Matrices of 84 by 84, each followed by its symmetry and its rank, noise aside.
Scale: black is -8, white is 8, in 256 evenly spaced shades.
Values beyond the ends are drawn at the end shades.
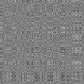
antisymmetric, rank four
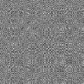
symmetric, rank four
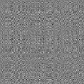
antisymmetric, rank four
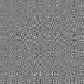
antisymmetric, rank four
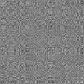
symmetric, rank five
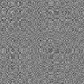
symmetric, rank five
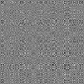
symmetric, rank three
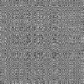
no symmetry, rank five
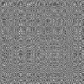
no symmetry, rank four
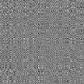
antisymmetric, rank four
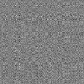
no symmetry, rank five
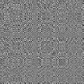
symmetric, rank five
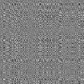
antisymmetric, rank four
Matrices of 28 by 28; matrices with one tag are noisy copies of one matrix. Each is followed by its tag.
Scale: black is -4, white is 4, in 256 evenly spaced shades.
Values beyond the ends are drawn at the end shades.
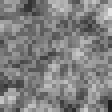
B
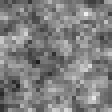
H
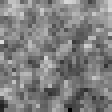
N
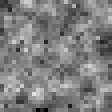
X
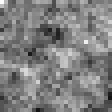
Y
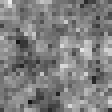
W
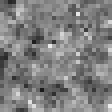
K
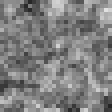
B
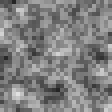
K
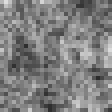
W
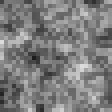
H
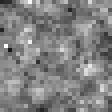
X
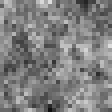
W
